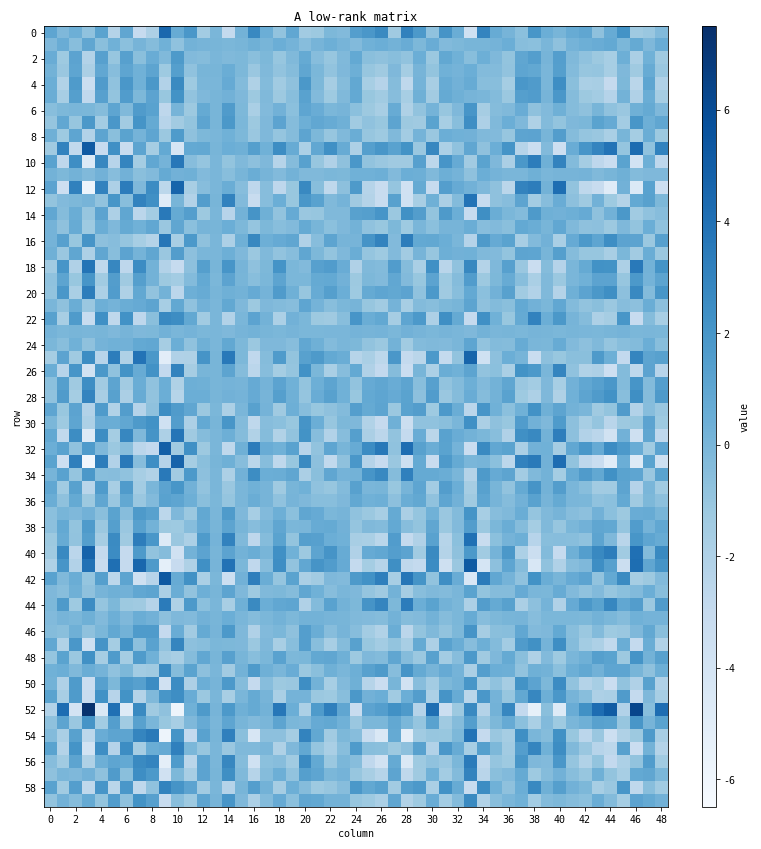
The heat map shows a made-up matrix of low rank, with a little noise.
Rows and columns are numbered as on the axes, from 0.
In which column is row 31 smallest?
3
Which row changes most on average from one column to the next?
52
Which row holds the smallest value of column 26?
54
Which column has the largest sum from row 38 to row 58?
33
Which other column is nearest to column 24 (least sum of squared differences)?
31
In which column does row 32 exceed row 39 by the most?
9
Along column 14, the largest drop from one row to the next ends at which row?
42
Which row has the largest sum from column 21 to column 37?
32
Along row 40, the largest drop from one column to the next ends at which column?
4
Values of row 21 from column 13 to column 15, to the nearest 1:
0 1 0
